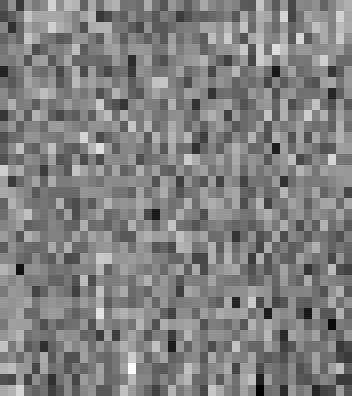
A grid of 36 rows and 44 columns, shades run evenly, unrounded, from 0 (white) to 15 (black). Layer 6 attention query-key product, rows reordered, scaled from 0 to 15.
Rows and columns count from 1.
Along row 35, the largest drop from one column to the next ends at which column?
34
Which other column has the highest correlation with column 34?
39
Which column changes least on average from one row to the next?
12
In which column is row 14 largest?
35
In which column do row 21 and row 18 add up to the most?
44
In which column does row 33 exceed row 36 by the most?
3
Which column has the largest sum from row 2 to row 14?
1
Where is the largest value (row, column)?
36, 33
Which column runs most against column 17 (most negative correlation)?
26
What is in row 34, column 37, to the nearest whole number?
7
